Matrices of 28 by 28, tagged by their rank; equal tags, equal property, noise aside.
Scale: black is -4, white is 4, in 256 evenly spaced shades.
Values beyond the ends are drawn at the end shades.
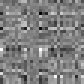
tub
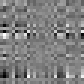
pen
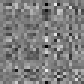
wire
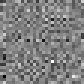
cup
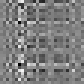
tub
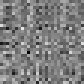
cup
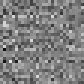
cup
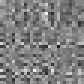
wire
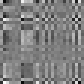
pen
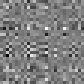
wire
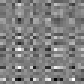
pen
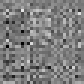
cup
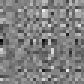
wire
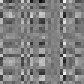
pen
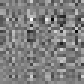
wire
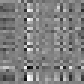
pen
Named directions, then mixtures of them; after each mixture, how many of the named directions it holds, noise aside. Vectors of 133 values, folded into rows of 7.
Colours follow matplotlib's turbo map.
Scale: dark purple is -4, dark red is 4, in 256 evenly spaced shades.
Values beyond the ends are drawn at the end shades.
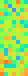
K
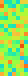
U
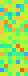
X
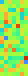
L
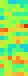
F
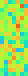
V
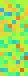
two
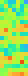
two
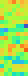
one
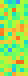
two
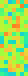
one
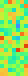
two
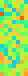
two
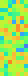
three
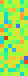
one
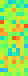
four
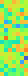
two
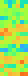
two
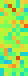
one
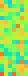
three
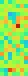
three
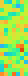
two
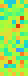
four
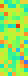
two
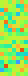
one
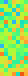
three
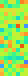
three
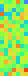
three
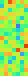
four
